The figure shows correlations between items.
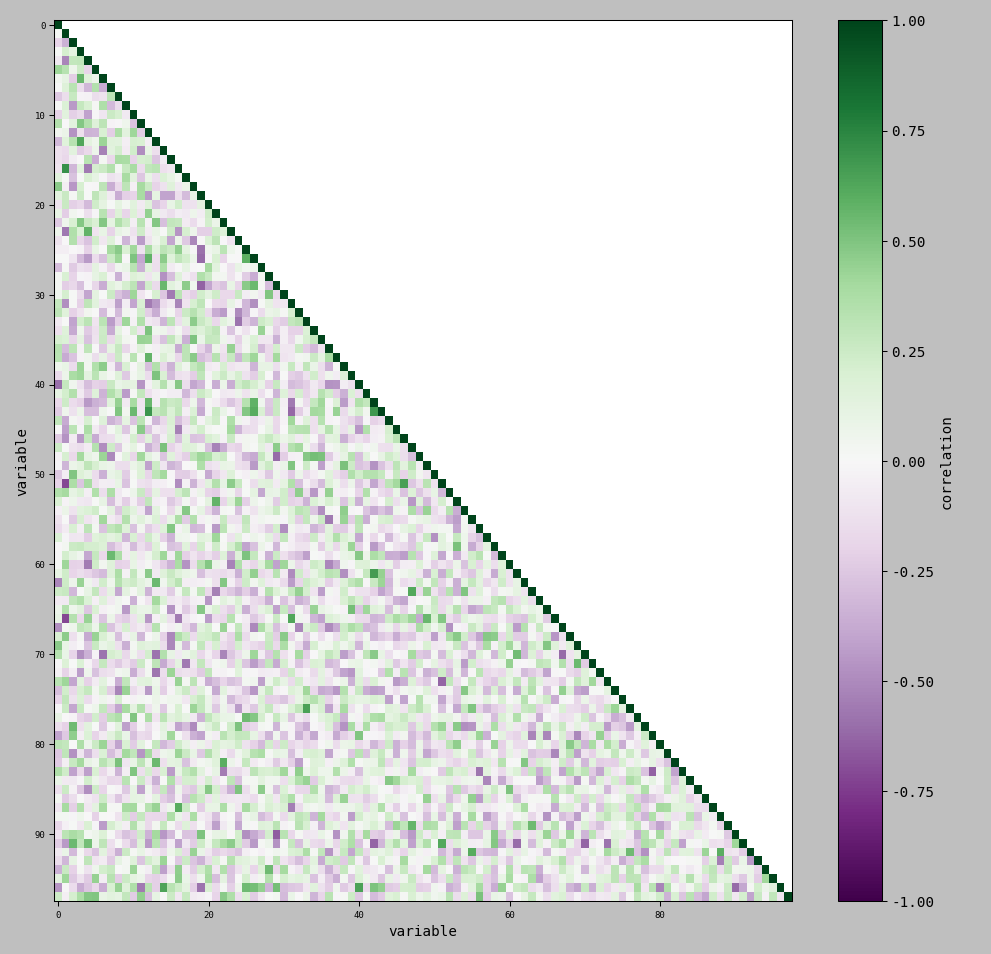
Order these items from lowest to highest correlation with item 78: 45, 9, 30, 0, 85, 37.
9, 37, 0, 30, 45, 85
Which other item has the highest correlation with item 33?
76
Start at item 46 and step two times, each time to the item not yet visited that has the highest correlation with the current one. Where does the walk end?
91
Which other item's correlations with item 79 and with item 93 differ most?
88
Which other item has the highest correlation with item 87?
16
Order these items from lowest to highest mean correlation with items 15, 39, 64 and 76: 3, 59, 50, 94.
94, 59, 50, 3
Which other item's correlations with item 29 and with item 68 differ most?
90
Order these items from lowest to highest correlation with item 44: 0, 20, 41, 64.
64, 41, 20, 0
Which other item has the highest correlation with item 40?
96
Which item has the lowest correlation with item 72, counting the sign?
13
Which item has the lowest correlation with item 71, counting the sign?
17
